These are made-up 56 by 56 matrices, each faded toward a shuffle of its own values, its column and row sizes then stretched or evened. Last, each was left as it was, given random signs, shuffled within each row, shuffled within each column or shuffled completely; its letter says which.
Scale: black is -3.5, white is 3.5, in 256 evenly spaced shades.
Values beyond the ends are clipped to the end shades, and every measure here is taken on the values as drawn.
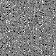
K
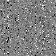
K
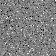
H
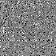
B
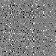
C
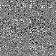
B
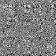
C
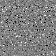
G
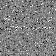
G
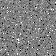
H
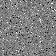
H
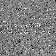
G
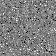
H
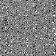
B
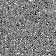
H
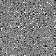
C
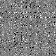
B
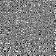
B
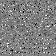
G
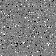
G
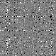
B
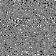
G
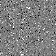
K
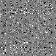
B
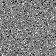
H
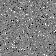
H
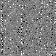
K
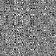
C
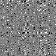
C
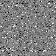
G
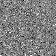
H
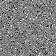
H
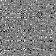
C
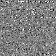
G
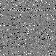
G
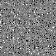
B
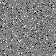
H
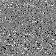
G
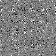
B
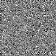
B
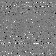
G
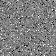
H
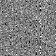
K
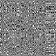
C
